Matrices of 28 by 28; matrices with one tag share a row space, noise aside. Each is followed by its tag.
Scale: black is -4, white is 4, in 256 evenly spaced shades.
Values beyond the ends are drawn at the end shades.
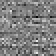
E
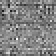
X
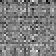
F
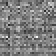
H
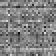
H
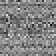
H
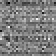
X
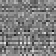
F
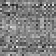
X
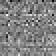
H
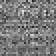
F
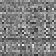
F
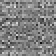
X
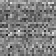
H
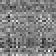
X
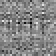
E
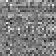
H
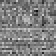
E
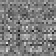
H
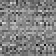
X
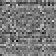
X
